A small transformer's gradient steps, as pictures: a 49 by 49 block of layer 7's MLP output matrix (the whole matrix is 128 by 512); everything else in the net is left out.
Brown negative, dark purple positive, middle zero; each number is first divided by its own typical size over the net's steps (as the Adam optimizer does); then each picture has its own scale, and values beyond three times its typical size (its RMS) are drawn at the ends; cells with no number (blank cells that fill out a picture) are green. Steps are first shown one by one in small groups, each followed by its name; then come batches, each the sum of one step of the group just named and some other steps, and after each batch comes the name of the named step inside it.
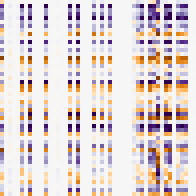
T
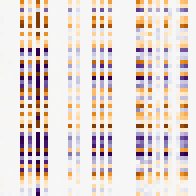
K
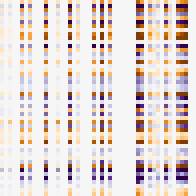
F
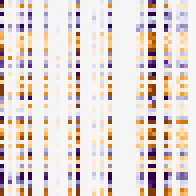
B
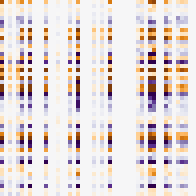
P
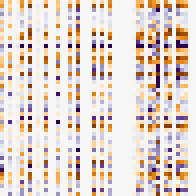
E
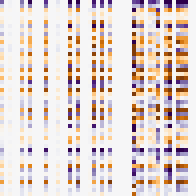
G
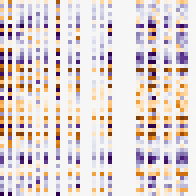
P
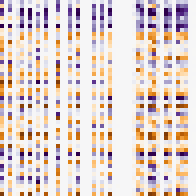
B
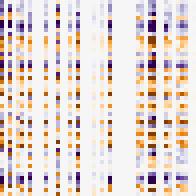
B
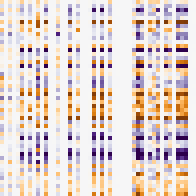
K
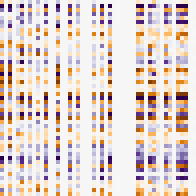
F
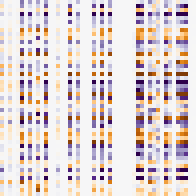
F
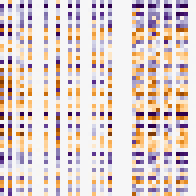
T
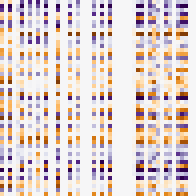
F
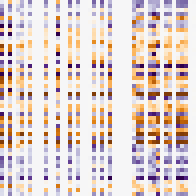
B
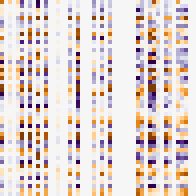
P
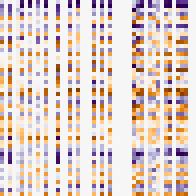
G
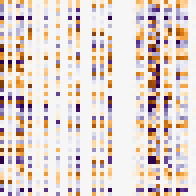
E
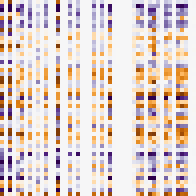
B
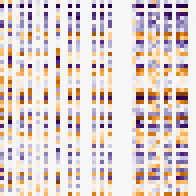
T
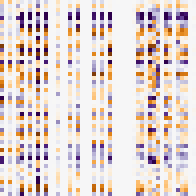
E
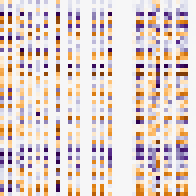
E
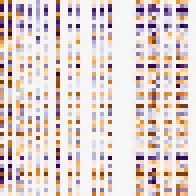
E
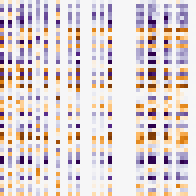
P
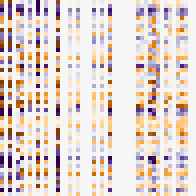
E
